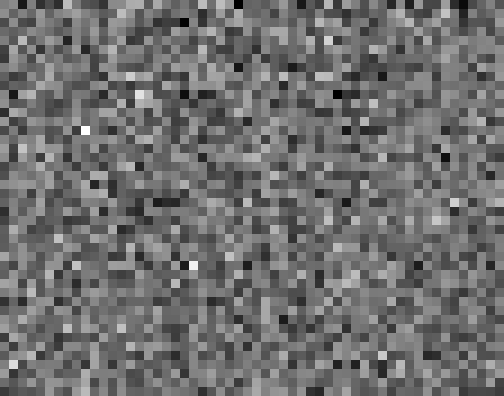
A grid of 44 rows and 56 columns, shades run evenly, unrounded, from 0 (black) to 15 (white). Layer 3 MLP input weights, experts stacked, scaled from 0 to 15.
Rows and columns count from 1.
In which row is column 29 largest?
18
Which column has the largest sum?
37
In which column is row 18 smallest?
50
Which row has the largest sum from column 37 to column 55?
25
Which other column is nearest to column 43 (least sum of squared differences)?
40
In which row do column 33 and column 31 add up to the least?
8
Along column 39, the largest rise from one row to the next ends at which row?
16
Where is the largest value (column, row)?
10, 15
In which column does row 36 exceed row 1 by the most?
3
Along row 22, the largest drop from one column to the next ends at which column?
13
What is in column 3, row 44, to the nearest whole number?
5
